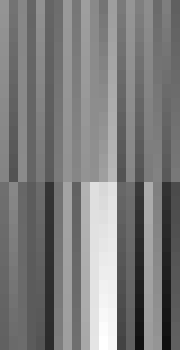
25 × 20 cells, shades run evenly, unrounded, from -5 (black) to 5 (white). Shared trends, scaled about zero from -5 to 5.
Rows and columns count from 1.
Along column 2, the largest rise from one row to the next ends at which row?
14
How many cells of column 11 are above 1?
12
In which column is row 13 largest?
13
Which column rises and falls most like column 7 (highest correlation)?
18
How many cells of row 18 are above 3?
3
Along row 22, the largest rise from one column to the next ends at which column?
17
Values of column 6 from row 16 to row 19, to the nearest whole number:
-3 -3 -3 -3
